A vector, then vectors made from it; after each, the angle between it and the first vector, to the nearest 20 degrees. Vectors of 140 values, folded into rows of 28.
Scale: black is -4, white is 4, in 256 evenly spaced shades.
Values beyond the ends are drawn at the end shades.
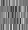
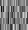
80 degrees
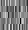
40 degrees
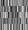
40 degrees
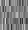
80 degrees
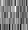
120 degrees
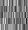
80 degrees
